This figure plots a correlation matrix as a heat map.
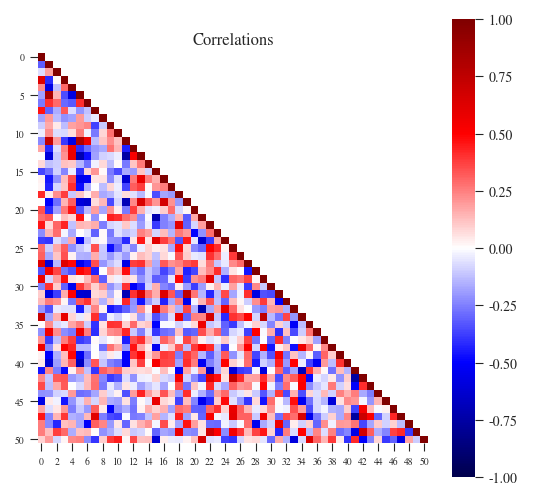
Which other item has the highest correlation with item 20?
4
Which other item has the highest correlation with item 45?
15
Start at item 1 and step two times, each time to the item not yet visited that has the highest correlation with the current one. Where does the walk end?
11
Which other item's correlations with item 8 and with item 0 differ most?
34
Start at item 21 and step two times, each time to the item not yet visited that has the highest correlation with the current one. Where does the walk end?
35
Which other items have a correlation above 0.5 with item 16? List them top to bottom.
13, 19, 31
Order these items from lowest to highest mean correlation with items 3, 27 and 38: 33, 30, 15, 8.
30, 15, 8, 33
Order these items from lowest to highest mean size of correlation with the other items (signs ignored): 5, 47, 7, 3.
7, 3, 47, 5
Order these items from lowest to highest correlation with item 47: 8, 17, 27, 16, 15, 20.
8, 16, 17, 20, 15, 27
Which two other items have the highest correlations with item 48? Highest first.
31, 19
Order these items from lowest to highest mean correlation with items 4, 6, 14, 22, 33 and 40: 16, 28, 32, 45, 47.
28, 32, 45, 16, 47
